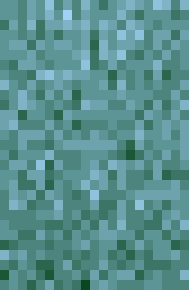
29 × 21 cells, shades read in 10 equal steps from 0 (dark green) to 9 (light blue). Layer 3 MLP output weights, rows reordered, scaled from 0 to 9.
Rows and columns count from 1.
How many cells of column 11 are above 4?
19
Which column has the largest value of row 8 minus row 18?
6
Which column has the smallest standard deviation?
17
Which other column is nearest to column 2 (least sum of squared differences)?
20
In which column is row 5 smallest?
11
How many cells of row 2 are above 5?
5
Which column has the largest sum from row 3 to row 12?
10
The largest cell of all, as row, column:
2, 8
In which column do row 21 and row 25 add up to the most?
16
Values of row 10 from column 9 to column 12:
2 5 5 5
